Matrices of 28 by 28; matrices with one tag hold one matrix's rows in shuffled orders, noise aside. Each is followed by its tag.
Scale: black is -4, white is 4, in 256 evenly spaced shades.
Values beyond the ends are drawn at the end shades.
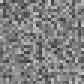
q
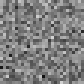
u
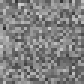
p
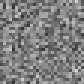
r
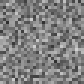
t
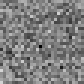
p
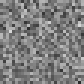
r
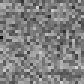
p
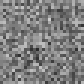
p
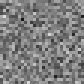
t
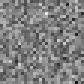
t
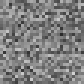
p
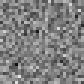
t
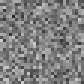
t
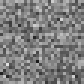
p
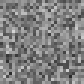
u
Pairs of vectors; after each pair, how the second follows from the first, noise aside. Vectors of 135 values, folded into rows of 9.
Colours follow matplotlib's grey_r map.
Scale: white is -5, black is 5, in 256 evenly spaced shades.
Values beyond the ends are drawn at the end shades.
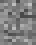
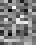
wrapped around, negated, scaled up.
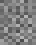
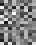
wrapped around, scaled up.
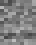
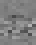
reversed, negated, partly zeroed.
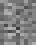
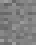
wrapped around, negated, shrunk.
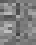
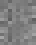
wrapped around, shrunk.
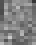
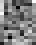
negated, scaled up.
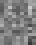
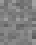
wrapped around, shrunk.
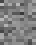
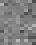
reversed, partly zeroed.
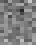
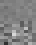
reversed, negated, partly zeroed.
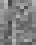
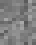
wrapped around, shrunk.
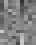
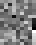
wrapped around, negated, scaled up.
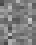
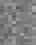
wrapped around, shrunk.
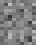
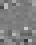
reversed, negated, partly zeroed.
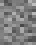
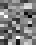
wrapped around, negated, scaled up.
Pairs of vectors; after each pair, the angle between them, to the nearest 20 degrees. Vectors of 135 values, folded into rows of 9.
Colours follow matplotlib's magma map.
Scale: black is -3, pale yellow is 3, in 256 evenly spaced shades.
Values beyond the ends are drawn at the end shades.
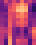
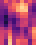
40 degrees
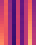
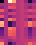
100 degrees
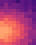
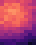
100 degrees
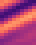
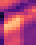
40 degrees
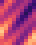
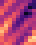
20 degrees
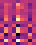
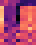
120 degrees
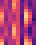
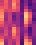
20 degrees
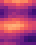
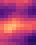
20 degrees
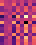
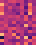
60 degrees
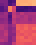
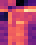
120 degrees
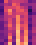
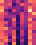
160 degrees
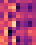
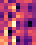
20 degrees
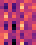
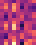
160 degrees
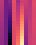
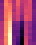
160 degrees
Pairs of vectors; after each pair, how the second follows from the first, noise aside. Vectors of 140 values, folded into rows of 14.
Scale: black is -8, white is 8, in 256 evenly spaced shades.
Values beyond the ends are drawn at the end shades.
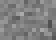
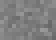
shrunk.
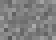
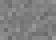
shrunk.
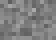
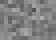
negated.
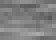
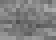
wrapped around, negated.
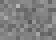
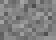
wrapped around, negated.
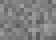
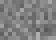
negated.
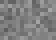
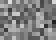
wrapped around, negated, scaled up.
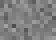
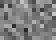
scaled up.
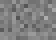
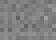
shrunk.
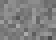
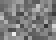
wrapped around, negated, scaled up.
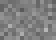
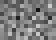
wrapped around, negated, scaled up.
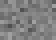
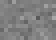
reversed, partly zeroed.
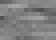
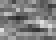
wrapped around, negated, scaled up.
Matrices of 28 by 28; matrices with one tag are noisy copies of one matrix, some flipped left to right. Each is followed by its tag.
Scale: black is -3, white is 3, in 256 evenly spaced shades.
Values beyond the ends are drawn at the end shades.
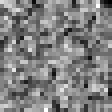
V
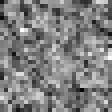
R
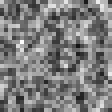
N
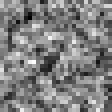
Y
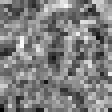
N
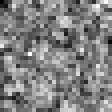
V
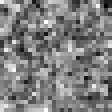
V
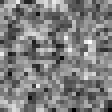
N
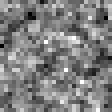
Y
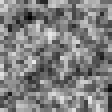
Y
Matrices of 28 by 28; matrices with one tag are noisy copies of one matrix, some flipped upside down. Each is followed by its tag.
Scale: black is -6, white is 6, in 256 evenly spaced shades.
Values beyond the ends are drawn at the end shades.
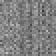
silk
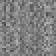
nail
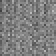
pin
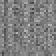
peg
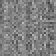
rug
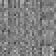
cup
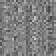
rug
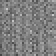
pin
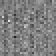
peg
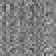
nail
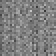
pin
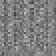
peg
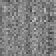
rug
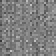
pin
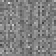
silk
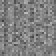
peg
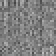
cup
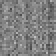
rug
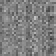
rug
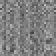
nail
